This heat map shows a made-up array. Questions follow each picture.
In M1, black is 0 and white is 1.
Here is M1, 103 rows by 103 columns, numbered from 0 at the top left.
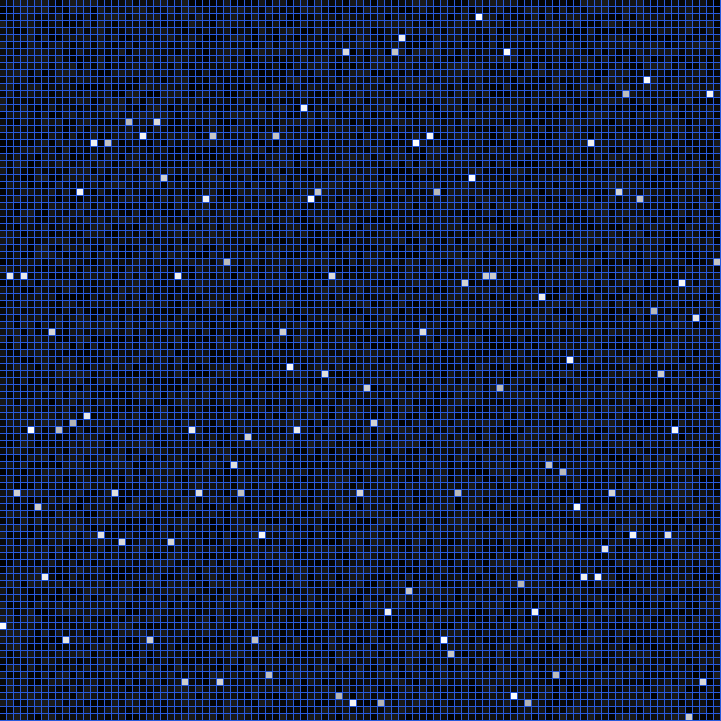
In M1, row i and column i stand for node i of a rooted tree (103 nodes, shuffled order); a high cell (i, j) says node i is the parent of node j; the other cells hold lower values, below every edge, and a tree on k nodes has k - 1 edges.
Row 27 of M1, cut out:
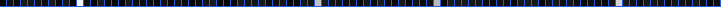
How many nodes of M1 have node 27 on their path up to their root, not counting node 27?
9
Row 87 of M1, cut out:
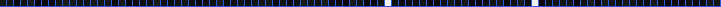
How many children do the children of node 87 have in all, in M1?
6
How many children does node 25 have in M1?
2
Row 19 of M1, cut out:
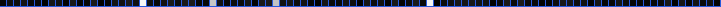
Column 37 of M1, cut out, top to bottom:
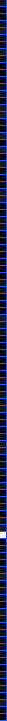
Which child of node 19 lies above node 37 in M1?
39
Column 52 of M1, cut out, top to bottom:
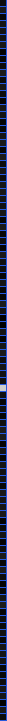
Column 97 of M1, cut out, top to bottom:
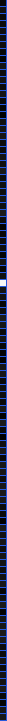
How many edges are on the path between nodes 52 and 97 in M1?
7
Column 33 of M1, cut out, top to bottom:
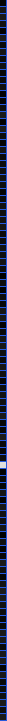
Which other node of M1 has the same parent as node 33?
78
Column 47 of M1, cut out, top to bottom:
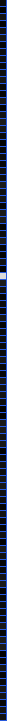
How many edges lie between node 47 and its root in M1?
2
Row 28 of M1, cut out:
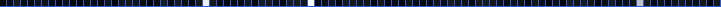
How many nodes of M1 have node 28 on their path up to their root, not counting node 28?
9
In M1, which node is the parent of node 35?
62
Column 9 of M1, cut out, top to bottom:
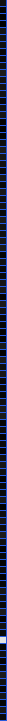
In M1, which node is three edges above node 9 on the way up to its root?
70
